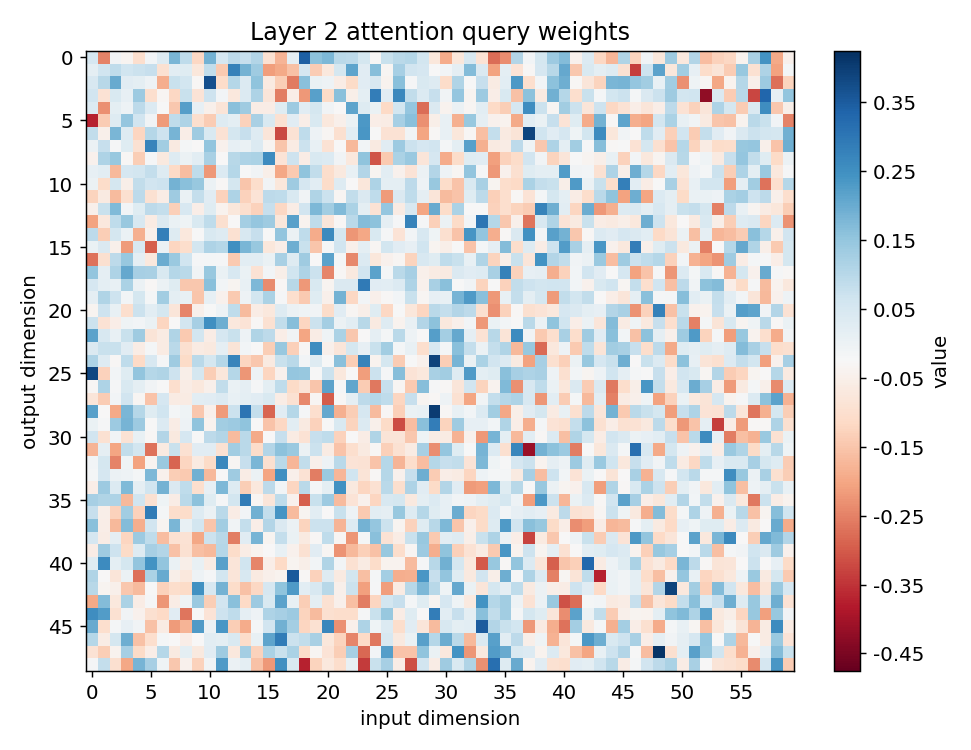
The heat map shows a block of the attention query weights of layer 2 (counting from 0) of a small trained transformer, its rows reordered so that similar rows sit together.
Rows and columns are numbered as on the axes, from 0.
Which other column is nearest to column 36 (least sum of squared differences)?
30
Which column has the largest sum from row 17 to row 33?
29
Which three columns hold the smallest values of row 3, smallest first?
52, 56, 16
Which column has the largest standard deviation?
37
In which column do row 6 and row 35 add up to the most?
13
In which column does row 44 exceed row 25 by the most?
1
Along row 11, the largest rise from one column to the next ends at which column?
46
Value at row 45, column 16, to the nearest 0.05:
0.2
